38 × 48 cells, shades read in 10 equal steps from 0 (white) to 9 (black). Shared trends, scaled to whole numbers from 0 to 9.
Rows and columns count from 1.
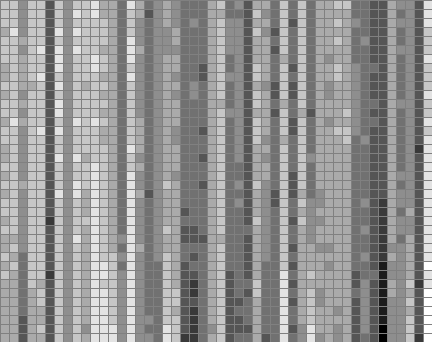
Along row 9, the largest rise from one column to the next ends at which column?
6
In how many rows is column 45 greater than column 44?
30
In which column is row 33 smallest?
48
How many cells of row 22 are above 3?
24
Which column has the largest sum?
43
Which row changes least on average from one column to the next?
12
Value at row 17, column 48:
1
